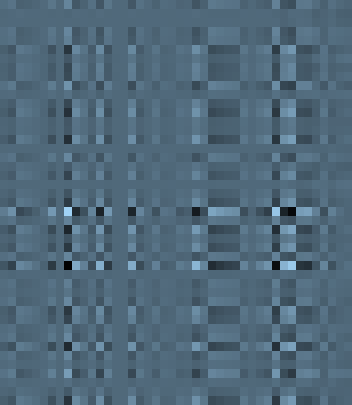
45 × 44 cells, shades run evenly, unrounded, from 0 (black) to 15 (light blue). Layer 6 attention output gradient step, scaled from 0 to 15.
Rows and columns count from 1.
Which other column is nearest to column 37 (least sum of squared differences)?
25
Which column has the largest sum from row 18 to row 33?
37
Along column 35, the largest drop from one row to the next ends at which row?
30
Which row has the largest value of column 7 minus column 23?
24
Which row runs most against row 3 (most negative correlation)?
21
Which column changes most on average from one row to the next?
9
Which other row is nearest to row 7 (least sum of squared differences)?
22
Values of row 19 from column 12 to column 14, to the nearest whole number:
7 8 7
